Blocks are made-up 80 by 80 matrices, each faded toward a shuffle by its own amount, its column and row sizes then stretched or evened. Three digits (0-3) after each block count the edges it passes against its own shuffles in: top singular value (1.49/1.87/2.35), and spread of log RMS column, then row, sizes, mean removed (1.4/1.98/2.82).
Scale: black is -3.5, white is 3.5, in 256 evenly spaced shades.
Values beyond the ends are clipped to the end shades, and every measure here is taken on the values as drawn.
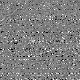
1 0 3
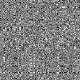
2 2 2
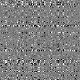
3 2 3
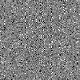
2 2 0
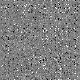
0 2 2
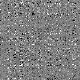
1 2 2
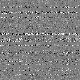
1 1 3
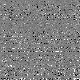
0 1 3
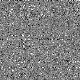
0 1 2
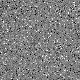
1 0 0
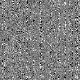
1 3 0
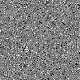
2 0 0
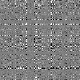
3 3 3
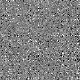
1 2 2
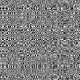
3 2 3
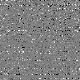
0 1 3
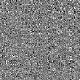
1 2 1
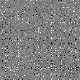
2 2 2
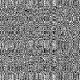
3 2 0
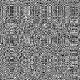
3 1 0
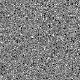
1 1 1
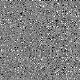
1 2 2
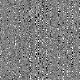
0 3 0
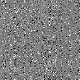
2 2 0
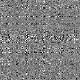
2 2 3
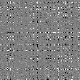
2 3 3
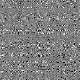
1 2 3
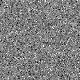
1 0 0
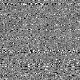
2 0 3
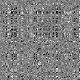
3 2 2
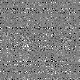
0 2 3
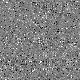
1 0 1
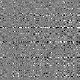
3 2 3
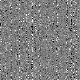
1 3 0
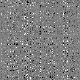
0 3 2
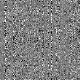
1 3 1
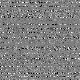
1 0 3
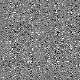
0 3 2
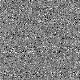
0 0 2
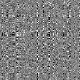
3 3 2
